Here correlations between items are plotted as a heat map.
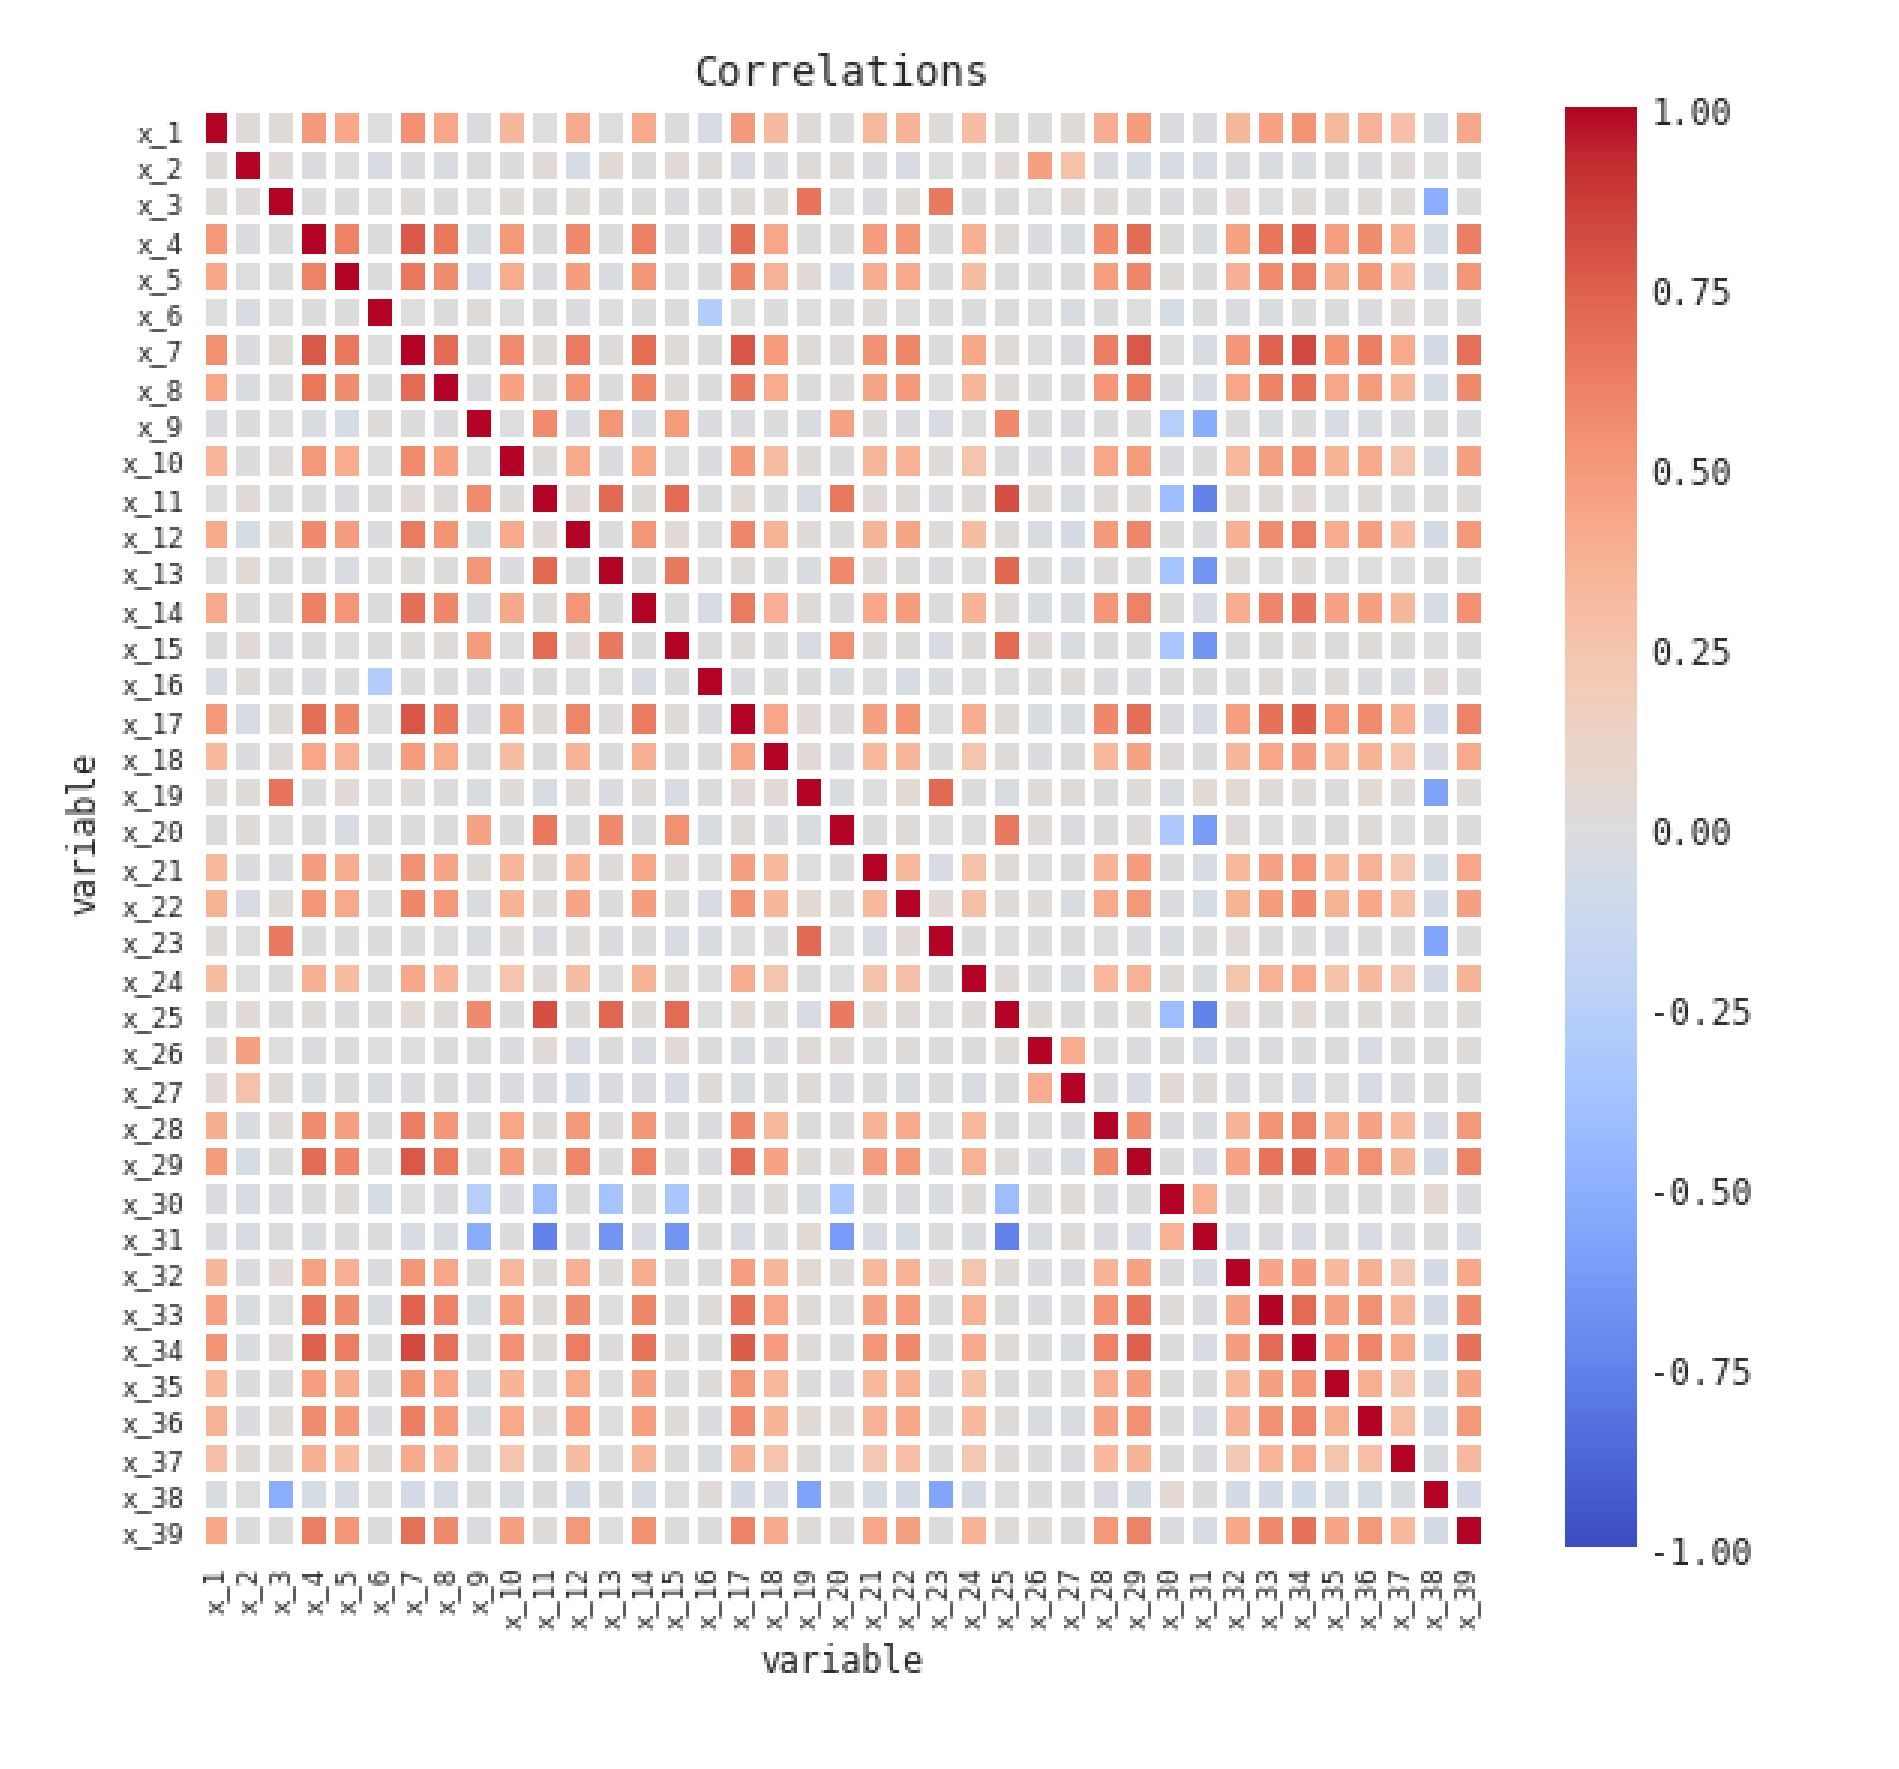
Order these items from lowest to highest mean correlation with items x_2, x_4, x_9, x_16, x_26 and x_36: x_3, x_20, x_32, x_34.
x_3, x_20, x_32, x_34
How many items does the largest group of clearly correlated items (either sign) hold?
22
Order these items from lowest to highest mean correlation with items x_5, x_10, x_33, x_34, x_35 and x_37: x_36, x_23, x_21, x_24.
x_23, x_24, x_21, x_36
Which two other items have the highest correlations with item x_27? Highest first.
x_26, x_2
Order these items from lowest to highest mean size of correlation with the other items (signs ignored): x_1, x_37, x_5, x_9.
x_9, x_37, x_1, x_5
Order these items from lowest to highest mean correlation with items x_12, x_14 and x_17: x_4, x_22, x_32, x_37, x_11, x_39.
x_11, x_37, x_32, x_22, x_39, x_4
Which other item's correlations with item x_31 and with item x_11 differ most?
x_25
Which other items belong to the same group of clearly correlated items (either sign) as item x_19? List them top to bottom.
x_3, x_23, x_38
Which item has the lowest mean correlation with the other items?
x_31
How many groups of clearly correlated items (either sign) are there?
5
